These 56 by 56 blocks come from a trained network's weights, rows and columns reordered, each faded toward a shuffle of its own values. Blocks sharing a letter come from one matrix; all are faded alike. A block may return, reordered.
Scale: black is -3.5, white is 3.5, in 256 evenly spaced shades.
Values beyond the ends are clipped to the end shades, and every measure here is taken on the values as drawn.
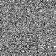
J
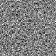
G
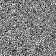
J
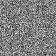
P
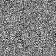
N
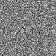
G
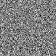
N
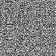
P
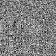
G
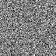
P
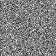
N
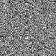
G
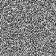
P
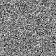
N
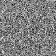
P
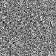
N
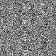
G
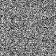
G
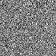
N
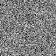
N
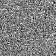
J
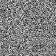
P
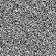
G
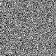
G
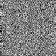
G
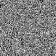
N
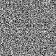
P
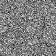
J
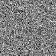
N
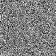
P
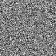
P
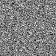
J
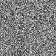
G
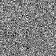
N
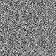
G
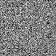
P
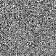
J
